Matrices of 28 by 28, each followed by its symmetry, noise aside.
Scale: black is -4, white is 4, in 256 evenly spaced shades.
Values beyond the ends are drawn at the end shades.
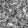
symmetric.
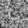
symmetric across the other diagonal.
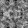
mirrored top to bottom.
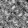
symmetric across the other diagonal.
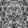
mirrored left to right.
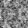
mirrored top to bottom.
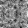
mirrored top to bottom.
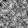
symmetric.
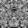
mirrored left to right.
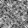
symmetric across the other diagonal.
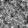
symmetric across the other diagonal.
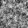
no symmetry.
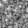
symmetric.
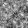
symmetric.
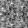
mirrored top to bottom.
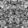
mirrored left to right.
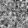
symmetric across the other diagonal.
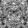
mirrored left to right.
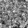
no symmetry.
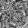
symmetric.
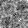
symmetric.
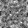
same after a half turn.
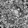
symmetric across the other diagonal.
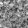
no symmetry.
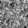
no symmetry.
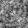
symmetric.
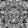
mirrored left to right.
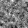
no symmetry.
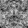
mirrored left to right.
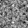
mirrored top to bottom.
